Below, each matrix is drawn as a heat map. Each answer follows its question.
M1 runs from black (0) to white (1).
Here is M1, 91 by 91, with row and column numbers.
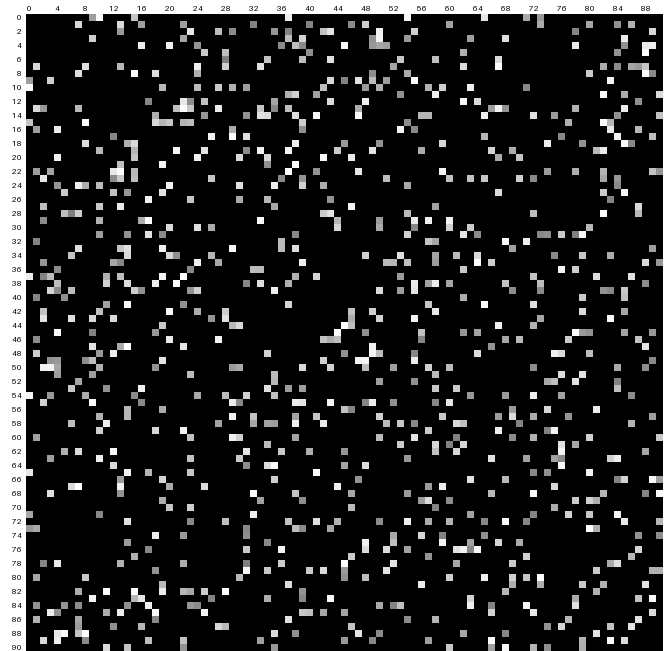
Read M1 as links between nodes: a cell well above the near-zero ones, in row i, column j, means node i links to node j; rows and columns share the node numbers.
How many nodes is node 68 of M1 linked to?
11
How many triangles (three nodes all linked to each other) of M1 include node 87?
4
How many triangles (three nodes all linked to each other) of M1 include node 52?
3
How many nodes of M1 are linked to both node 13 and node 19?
4
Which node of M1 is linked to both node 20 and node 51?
node 4
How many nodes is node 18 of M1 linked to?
11
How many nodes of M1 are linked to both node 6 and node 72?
1
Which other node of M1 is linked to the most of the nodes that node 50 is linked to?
node 55
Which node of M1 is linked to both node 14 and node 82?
node 25
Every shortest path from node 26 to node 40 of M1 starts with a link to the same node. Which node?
node 34
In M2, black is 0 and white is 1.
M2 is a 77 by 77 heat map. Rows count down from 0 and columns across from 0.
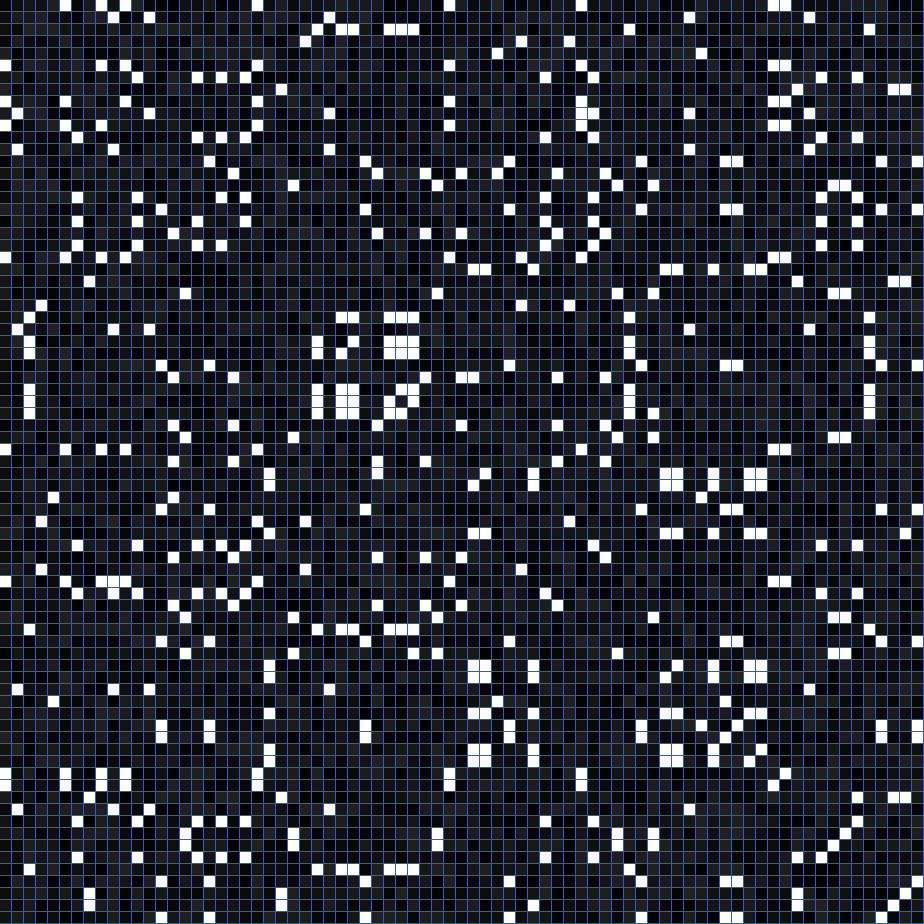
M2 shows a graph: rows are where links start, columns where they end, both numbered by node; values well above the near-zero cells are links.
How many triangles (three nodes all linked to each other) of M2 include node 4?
1
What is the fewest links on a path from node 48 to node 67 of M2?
2
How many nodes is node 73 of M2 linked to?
8
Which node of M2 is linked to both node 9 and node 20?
node 49
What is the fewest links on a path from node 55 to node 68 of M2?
5
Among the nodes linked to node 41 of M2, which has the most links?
node 14
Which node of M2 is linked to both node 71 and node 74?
node 66
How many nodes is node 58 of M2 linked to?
3
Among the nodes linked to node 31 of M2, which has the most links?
node 39
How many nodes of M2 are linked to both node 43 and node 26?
0
